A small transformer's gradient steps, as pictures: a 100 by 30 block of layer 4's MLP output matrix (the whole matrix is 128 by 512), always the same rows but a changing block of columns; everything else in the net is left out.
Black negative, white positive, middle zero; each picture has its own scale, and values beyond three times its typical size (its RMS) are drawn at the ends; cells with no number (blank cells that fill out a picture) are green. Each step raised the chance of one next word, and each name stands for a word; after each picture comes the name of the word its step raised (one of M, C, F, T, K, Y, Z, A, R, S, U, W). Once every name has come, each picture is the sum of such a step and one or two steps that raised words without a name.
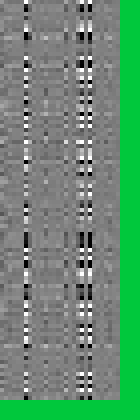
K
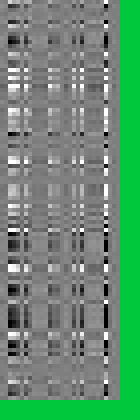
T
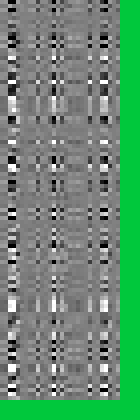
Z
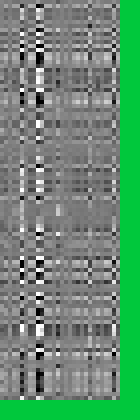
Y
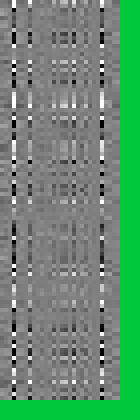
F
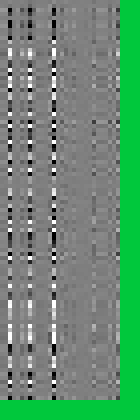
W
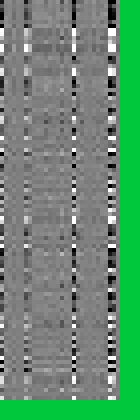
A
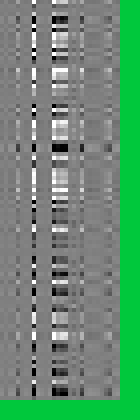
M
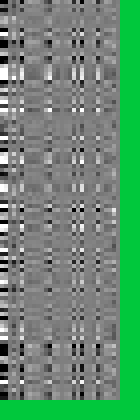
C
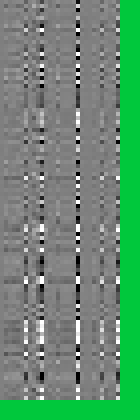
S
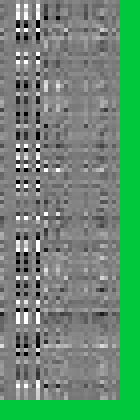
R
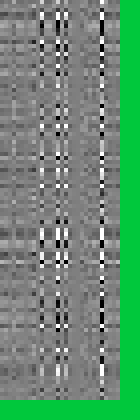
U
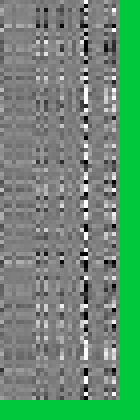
W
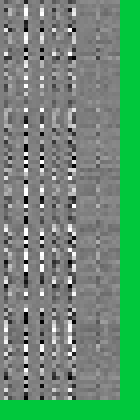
S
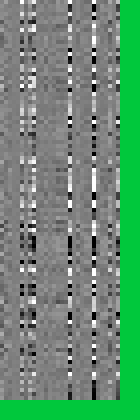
T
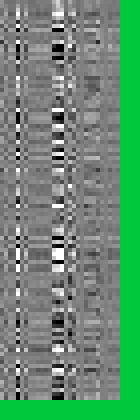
A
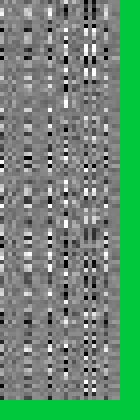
A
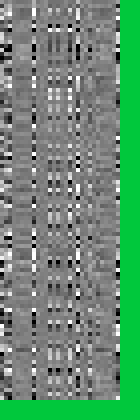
Y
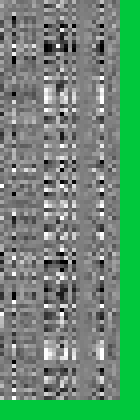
R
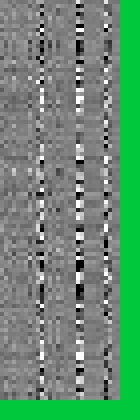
C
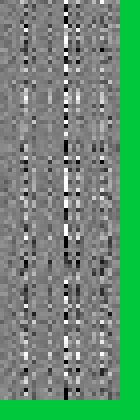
M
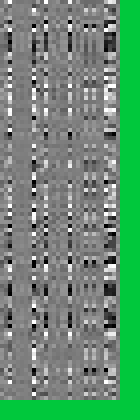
T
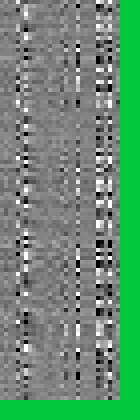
Y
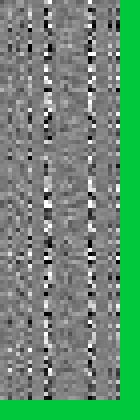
W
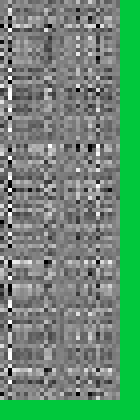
M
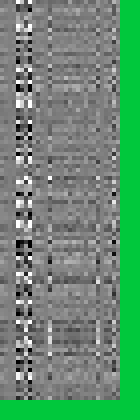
S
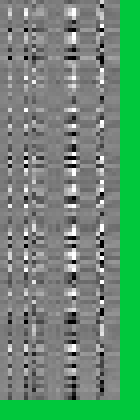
Y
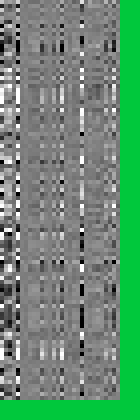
T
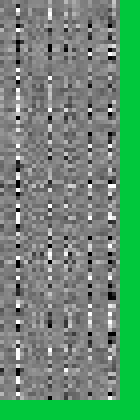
R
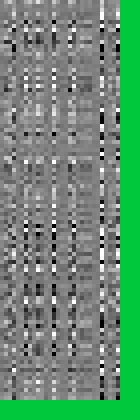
T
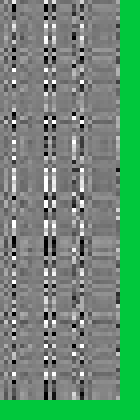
K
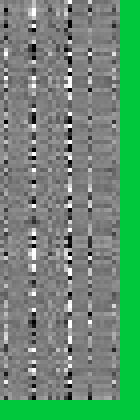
W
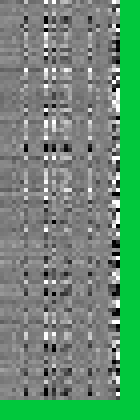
M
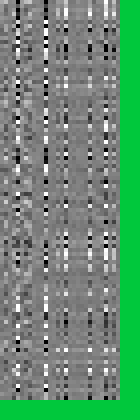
Z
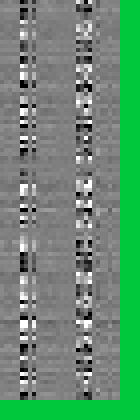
C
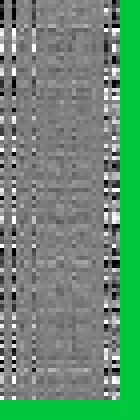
A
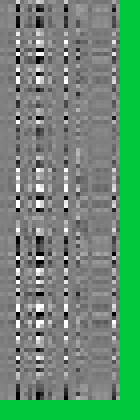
W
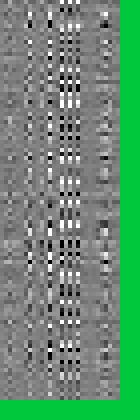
U
